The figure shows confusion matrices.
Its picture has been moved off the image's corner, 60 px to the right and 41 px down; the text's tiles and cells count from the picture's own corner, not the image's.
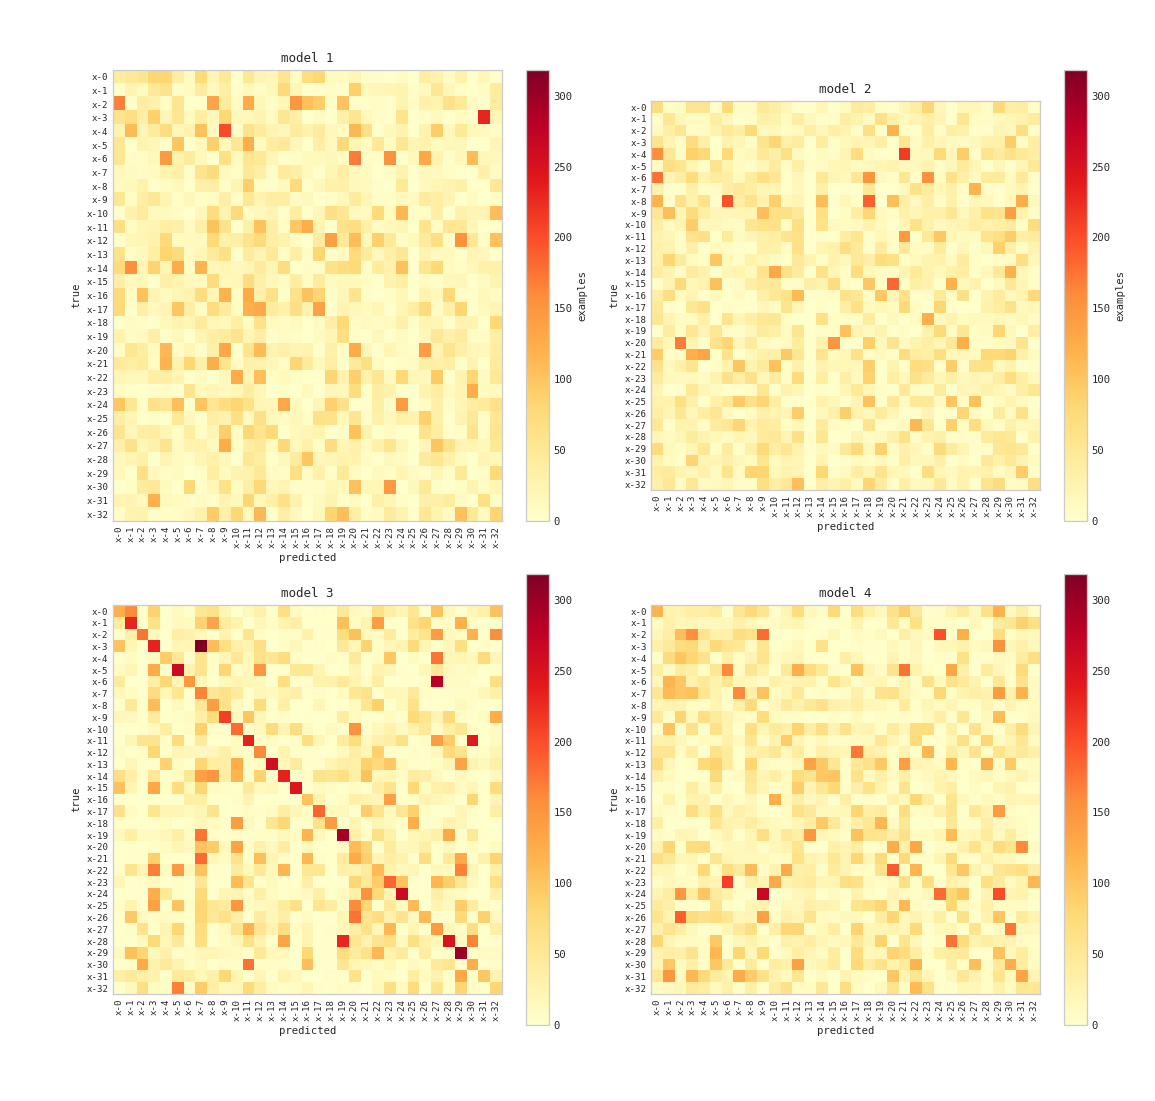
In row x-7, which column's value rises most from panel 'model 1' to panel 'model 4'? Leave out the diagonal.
x-29
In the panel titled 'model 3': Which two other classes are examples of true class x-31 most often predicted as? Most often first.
x-29, x-9
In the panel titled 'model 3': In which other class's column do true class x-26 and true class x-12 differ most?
x-20
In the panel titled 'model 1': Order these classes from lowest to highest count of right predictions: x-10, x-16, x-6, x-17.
x-6, x-10, x-16, x-17
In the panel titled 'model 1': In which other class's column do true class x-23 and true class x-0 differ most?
x-30
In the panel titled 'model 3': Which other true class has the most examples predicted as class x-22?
x-1
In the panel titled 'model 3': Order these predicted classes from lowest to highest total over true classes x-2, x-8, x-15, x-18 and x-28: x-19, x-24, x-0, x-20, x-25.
x-24, x-0, x-20, x-19, x-25
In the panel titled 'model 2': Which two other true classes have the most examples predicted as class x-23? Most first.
x-6, x-18
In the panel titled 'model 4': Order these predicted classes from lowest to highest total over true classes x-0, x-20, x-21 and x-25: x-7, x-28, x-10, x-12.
x-10, x-7, x-28, x-12
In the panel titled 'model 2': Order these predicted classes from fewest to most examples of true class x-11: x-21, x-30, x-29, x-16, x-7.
x-7, x-16, x-29, x-30, x-21
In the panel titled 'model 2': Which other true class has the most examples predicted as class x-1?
x-9
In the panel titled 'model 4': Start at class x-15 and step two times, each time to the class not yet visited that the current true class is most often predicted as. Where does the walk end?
x-17
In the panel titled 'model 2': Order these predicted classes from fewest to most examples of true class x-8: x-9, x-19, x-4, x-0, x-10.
x-19, x-9, x-4, x-10, x-0
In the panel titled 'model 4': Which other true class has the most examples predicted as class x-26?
x-2
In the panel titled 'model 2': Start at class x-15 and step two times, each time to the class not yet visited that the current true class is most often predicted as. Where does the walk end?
x-2
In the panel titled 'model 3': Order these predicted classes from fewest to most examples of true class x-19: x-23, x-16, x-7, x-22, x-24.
x-24, x-23, x-22, x-16, x-7
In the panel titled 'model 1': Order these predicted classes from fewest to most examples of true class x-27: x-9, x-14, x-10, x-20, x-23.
x-10, x-20, x-23, x-14, x-9
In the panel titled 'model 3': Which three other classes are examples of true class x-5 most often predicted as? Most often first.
x-12, x-3, x-9
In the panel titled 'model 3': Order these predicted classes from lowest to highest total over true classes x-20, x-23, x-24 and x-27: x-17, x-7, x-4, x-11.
x-17, x-4, x-11, x-7
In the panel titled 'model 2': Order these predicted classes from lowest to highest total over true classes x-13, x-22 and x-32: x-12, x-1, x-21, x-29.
x-21, x-29, x-1, x-12
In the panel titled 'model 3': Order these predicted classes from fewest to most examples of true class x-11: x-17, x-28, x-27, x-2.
x-17, x-2, x-28, x-27
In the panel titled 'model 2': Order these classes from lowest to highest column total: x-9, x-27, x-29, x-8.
x-27, x-8, x-29, x-9
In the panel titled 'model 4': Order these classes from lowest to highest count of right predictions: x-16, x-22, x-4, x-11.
x-16, x-4, x-11, x-22
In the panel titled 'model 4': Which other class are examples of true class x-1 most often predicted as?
x-31
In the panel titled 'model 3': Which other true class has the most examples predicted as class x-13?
x-10
